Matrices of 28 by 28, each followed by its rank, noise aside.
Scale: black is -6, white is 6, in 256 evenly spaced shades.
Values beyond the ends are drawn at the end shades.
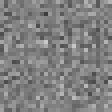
eight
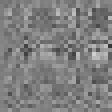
three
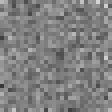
six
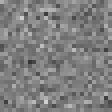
eight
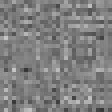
four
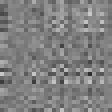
three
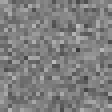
eight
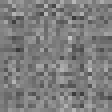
four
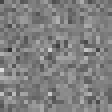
six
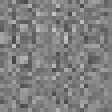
four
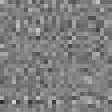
six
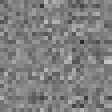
six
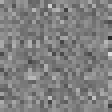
six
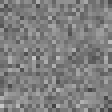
eight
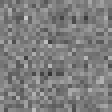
six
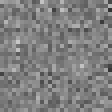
eight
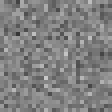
eight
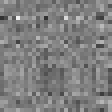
four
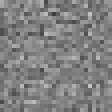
six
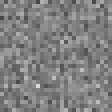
eight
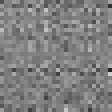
four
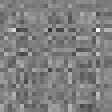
three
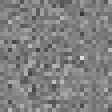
eight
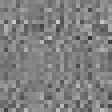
three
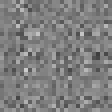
four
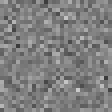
eight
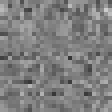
four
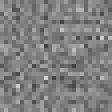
six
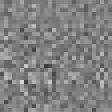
six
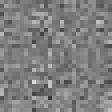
four
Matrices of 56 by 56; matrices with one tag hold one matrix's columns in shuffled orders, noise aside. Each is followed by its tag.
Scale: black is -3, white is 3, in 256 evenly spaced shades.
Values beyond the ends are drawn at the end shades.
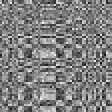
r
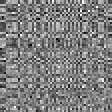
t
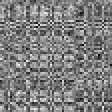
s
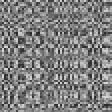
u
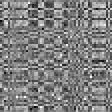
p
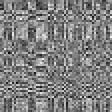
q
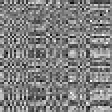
r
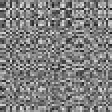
p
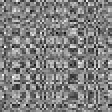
u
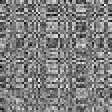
t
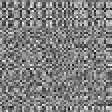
p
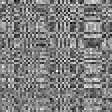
t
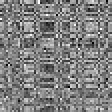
t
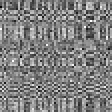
q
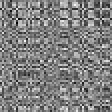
p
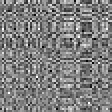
t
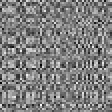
u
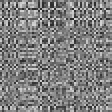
p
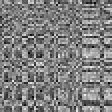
r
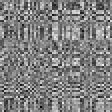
q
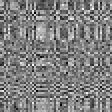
q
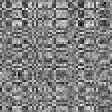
p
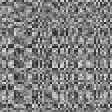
u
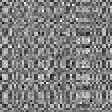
u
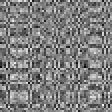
u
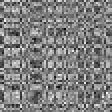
u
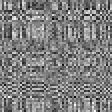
q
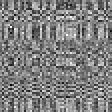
q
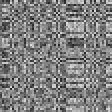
t
